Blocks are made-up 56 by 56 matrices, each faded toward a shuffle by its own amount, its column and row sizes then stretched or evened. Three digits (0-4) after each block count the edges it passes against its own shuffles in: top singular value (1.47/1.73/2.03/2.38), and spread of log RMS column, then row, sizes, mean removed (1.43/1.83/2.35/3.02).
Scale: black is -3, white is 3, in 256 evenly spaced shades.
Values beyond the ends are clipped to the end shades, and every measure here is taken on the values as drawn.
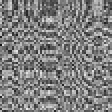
4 2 0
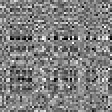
4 1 3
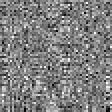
3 2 0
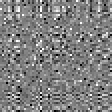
4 2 2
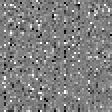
0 3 0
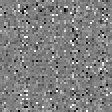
0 2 1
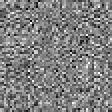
3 2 0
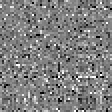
2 0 2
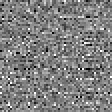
3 1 2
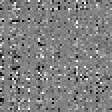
0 4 3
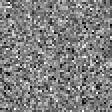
1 1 0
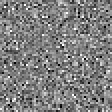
1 0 0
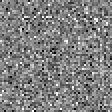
1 0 0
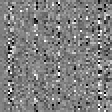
2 4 0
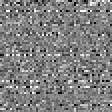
2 0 4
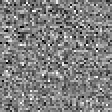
2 1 1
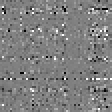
1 3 3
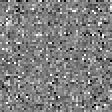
0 2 3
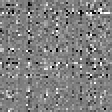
0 4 3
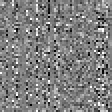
2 4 0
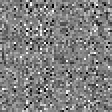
2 3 1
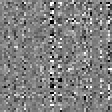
3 4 2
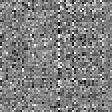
3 3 1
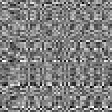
4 0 4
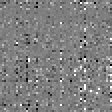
0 3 2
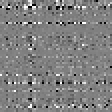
4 2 4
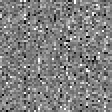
1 3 0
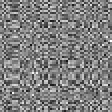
4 1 3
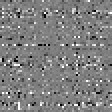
1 2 4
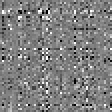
3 4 3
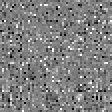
2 1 1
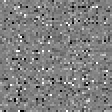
0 2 2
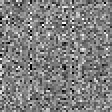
2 3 1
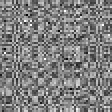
4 1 0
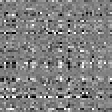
4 2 4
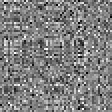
3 2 0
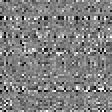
4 2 4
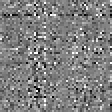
0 3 3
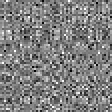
4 0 1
